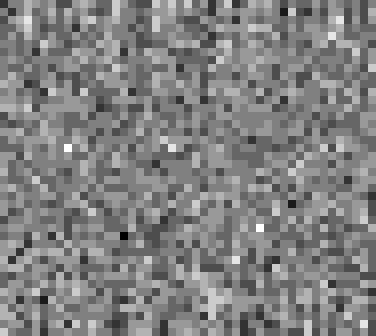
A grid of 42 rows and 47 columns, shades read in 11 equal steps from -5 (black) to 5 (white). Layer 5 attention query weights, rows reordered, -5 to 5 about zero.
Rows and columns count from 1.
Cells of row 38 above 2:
2
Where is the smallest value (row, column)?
30, 16
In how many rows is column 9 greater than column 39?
17
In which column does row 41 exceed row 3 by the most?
46
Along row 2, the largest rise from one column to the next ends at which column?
37
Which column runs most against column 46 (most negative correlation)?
15
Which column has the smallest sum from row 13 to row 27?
13
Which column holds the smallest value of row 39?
43
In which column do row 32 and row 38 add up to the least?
3
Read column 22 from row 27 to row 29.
-2 -1 -1
